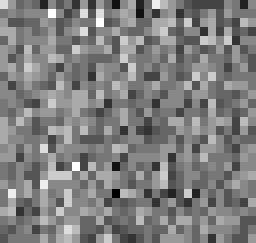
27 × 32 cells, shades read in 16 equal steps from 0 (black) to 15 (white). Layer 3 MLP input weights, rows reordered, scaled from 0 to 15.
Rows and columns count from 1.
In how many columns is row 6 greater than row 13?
13
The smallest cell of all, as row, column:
22, 15
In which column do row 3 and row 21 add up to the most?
6
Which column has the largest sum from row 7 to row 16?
27
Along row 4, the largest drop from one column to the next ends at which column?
12
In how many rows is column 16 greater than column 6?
10
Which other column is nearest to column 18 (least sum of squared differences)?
28
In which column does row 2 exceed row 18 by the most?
11
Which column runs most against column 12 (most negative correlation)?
5
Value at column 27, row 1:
4
